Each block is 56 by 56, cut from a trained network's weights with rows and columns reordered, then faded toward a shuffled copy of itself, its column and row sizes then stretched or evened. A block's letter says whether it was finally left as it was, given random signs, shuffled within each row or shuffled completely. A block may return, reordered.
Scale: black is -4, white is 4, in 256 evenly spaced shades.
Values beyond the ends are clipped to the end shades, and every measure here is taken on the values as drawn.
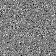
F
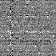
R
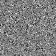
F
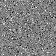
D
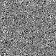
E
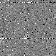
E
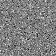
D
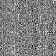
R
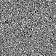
D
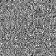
R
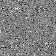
F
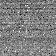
F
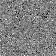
D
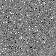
D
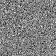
D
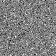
D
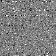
E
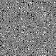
R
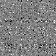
R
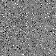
E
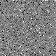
D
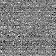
R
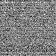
F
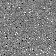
D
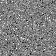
D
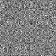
R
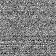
F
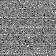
F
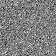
D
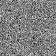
E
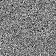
D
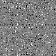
R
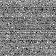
F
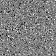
F
